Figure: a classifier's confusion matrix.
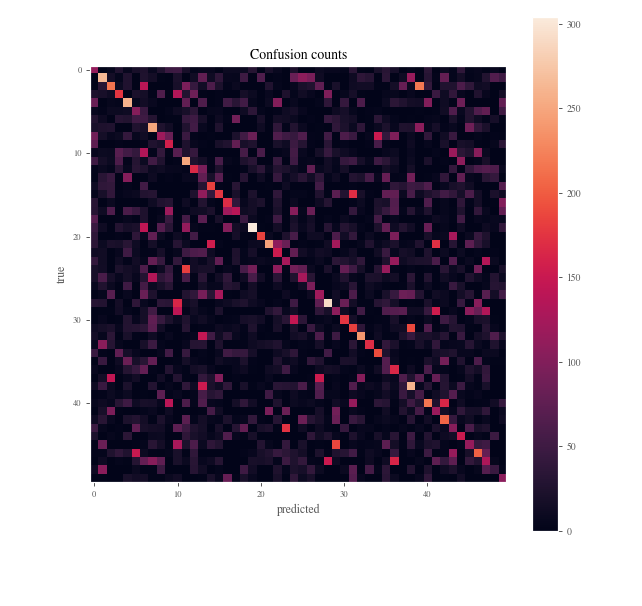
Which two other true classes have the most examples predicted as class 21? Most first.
41, 39
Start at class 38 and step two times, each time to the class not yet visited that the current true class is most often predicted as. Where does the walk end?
4
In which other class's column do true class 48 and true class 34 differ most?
1
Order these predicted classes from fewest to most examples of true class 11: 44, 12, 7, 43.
43, 12, 7, 44
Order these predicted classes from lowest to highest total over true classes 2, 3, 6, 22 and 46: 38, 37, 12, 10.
38, 37, 10, 12
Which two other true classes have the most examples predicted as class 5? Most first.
46, 43
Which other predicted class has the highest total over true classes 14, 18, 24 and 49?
11
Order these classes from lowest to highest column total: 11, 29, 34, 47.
34, 29, 47, 11
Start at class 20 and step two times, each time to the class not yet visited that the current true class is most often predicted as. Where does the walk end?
23
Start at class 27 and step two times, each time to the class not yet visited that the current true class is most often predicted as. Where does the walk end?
31
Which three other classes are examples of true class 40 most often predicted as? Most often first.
42, 9, 31
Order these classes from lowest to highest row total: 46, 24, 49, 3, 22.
49, 22, 3, 46, 24
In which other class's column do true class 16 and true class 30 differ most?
24
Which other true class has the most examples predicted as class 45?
29
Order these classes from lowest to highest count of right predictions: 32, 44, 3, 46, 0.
0, 44, 3, 46, 32
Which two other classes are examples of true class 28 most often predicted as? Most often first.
10, 46
